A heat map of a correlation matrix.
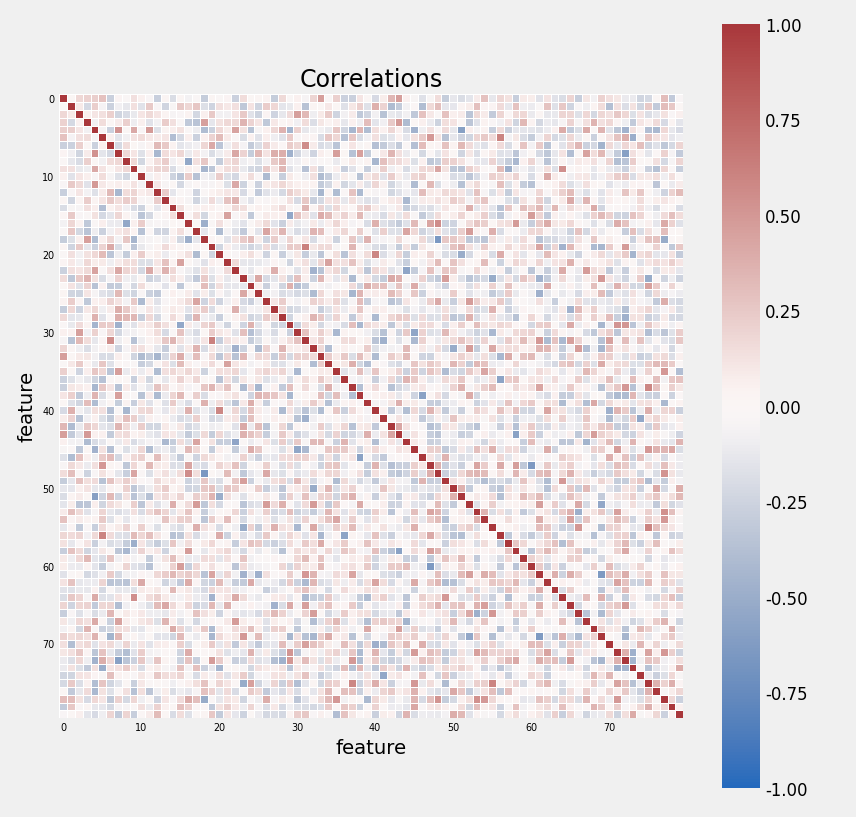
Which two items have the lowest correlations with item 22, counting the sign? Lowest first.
44, 32
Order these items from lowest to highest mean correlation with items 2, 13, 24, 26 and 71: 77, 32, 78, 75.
32, 78, 75, 77
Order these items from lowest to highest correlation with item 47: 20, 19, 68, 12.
68, 19, 12, 20
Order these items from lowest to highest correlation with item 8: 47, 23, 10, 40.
40, 47, 10, 23
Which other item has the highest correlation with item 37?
75
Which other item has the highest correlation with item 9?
64
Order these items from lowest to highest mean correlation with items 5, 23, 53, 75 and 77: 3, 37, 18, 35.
18, 3, 37, 35
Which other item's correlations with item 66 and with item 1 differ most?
53
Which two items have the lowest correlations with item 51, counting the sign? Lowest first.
4, 20
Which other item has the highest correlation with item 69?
23
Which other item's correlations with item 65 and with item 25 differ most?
61
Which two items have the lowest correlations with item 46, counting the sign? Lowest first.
38, 1
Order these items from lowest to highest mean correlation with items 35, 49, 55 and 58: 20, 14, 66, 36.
20, 14, 36, 66
